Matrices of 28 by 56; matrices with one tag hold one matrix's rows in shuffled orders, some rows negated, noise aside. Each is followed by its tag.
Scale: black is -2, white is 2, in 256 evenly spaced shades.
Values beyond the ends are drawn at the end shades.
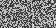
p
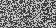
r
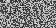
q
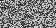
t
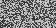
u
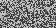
u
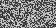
u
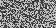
u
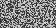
t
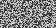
r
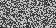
q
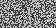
p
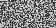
u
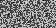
q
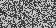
r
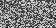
t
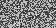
u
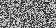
u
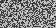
r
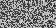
r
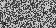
q
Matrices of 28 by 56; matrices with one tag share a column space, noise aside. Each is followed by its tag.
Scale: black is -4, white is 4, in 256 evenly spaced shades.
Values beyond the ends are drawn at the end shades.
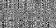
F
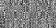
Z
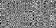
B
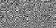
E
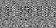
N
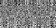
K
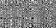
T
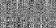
F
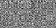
B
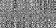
F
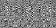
N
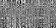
T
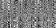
F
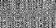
F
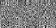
K
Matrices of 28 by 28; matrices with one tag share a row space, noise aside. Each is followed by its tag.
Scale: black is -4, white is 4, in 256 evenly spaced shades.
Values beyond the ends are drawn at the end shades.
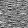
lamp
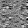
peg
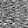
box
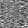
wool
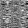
peg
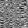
wool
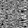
wool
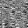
box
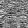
lamp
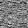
lamp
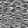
box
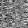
box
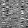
peg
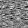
box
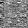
lamp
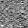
wool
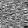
box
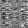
peg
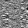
peg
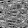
lamp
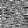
box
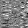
peg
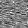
box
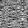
lamp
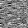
lamp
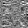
peg
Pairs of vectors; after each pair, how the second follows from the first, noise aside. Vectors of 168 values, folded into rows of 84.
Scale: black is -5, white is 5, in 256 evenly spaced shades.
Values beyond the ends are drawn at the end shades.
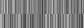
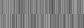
wrapped around, negated, shrunk.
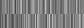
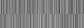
wrapped around, negated, shrunk.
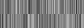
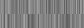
negated, shrunk.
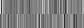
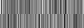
copied.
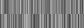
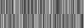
reversed, negated.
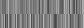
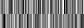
wrapped around, scaled up.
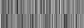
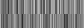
copied.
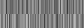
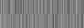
wrapped around, negated, shrunk.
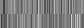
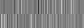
negated, partly zeroed.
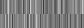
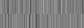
negated, shrunk.
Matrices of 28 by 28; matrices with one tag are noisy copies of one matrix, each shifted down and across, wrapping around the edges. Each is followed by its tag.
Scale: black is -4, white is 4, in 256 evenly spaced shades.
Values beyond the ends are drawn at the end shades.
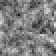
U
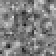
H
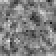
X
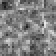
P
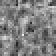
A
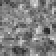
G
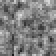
A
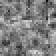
A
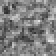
G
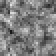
U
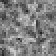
X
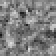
G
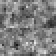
P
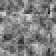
A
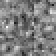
H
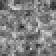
P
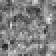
G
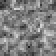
P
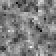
U
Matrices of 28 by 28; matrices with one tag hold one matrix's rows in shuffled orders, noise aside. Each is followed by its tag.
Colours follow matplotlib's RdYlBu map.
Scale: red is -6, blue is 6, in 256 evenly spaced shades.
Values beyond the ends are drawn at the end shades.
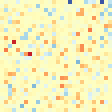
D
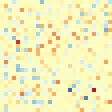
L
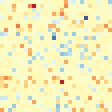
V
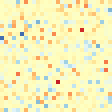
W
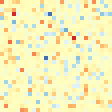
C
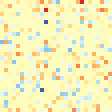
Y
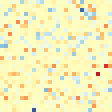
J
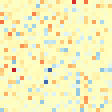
C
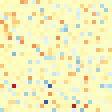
C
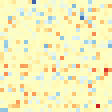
J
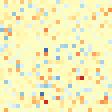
Y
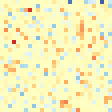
D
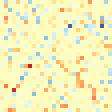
D
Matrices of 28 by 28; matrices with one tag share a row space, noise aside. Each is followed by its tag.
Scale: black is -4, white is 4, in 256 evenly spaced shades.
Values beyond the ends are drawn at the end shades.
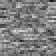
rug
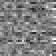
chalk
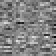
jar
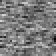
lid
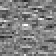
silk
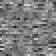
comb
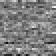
chalk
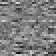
rug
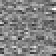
chalk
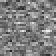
jar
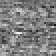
rug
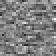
lid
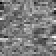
comb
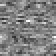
lid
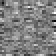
comb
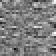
comb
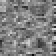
lid
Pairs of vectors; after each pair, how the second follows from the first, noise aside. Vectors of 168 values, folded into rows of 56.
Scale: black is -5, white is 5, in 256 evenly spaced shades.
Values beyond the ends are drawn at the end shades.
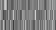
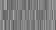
shrunk.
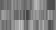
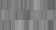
shrunk.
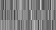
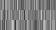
reversed, negated.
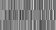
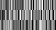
negated, scaled up.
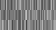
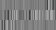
reversed, negated, partly zeroed.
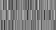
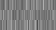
wrapped around, negated, shrunk.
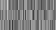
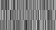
shuffled.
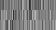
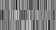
shuffled.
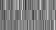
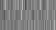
shrunk.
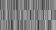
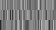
shuffled.
